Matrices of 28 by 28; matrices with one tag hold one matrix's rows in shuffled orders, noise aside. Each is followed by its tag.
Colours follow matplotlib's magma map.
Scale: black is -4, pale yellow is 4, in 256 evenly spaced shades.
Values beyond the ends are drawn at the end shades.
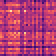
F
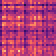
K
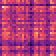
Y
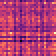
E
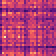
K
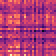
F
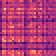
K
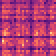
Y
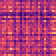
E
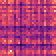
E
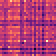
F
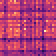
F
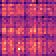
K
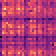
K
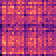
K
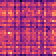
E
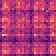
Y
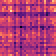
E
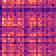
K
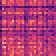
K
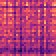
E
